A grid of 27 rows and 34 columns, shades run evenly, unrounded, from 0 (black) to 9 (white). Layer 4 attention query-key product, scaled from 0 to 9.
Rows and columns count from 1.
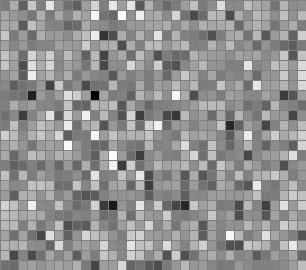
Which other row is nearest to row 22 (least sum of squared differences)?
3
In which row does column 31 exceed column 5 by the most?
24
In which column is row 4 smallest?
12
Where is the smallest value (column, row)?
11, 10
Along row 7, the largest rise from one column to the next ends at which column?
4
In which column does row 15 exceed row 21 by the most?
21
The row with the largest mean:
14
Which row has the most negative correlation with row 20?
5
